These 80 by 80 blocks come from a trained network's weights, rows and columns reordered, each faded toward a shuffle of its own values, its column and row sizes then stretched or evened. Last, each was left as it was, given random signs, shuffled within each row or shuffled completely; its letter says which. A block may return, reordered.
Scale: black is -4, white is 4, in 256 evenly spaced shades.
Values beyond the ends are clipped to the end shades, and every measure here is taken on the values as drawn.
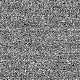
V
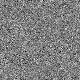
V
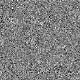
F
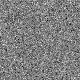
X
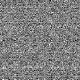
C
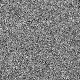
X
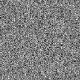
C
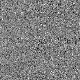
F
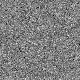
X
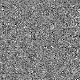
F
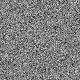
X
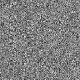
C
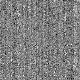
C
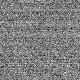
V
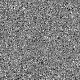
V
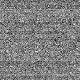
C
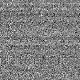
C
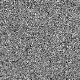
F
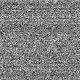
C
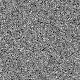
X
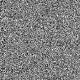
F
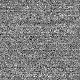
V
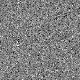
F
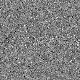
V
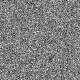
X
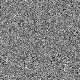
V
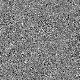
F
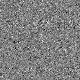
V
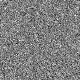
V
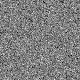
X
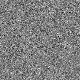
V
